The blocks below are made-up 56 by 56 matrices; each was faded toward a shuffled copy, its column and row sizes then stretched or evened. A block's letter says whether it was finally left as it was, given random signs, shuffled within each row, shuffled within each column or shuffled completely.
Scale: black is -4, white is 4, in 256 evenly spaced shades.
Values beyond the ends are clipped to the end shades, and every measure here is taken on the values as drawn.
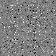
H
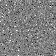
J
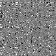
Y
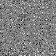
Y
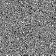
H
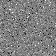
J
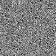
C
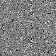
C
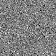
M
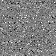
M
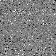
M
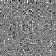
Y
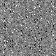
C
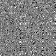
Y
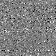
M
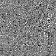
Y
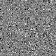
Y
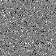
M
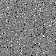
C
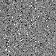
C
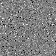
M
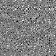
Y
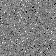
J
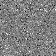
M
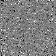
H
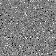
M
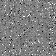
C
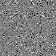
H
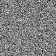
C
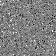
J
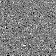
M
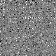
H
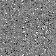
C
